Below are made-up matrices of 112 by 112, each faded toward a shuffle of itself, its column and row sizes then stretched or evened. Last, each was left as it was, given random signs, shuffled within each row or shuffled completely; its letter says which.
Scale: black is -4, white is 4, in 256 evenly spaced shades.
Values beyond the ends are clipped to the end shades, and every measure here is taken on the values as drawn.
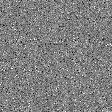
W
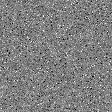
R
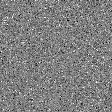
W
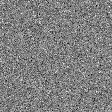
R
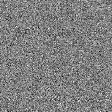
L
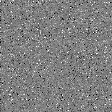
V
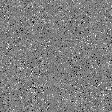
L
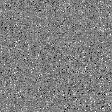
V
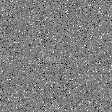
V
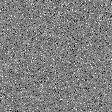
R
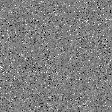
V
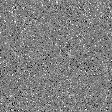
V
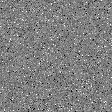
R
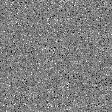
V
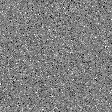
R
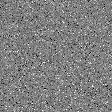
R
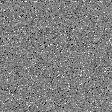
W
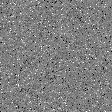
R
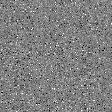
L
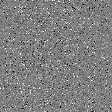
L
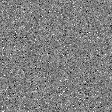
V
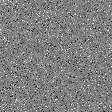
R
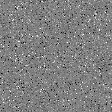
V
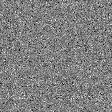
W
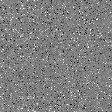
L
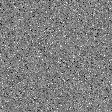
R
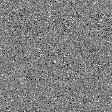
V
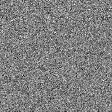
W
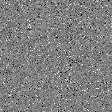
L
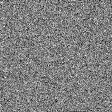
W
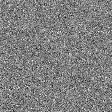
W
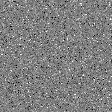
W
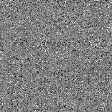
L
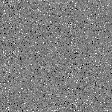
L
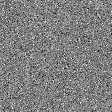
R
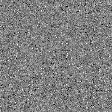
V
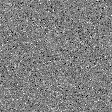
R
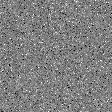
R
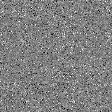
V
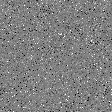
R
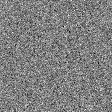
R
